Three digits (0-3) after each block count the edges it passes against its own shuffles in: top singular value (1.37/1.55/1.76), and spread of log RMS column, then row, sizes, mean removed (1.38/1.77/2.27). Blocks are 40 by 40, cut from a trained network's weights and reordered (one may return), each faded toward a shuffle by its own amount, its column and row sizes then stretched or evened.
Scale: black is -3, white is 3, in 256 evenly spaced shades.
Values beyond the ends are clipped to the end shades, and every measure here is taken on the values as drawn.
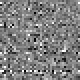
1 2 3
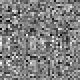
3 2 1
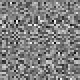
3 1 3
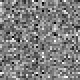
1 2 1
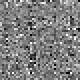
0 2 2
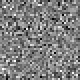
0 0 2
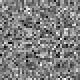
3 0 1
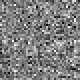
0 1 0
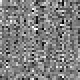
2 3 1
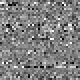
0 0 3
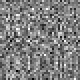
3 1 2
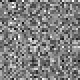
3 1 1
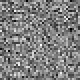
2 0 0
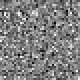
0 1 0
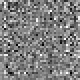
2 2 2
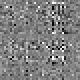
3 2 3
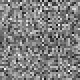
3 1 0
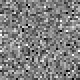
0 2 0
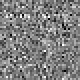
2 1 1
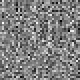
2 2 0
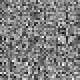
3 0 1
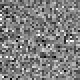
0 0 1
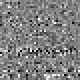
1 1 3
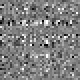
2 2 3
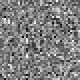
1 2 0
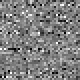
0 0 3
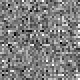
2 1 2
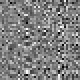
3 3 1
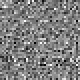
2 0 3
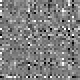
2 3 3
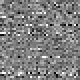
2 1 3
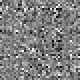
0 2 2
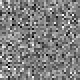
0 2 0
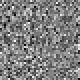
2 2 0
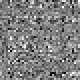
0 1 3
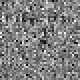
0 1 1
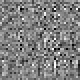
2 2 2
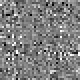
0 1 3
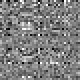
3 2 3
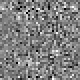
0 2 2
